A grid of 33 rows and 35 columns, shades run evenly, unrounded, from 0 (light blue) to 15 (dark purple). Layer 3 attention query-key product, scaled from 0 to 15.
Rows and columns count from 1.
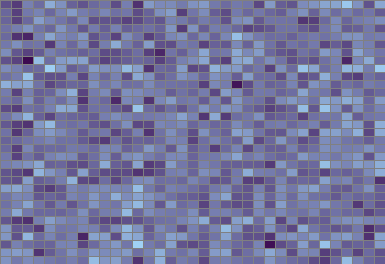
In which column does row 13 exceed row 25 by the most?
11
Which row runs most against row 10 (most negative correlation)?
16
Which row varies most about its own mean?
8
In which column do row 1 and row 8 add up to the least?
19
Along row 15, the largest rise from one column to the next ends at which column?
21
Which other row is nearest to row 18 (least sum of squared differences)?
3
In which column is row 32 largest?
4
